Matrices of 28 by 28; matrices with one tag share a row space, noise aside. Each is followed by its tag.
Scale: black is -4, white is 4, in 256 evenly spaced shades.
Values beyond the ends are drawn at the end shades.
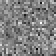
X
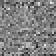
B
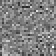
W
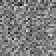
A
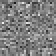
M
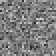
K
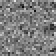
B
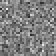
W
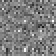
X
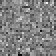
W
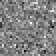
K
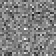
X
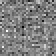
K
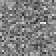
K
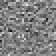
K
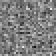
M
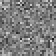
W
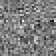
B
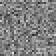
A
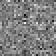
X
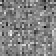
K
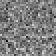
M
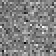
X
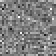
K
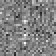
X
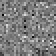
X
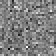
A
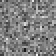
X
